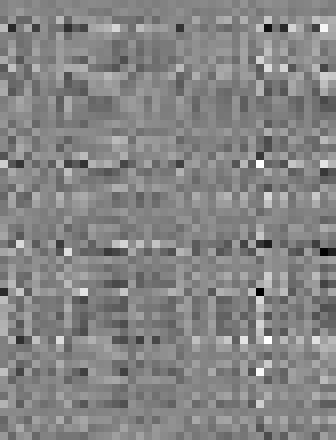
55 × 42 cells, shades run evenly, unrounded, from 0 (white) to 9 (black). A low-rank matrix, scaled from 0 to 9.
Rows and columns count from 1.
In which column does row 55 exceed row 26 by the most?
34
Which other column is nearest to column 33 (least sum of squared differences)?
1
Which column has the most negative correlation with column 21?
39
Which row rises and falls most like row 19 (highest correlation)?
31
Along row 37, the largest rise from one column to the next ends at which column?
33
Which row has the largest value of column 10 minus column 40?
43
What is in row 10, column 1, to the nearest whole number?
5
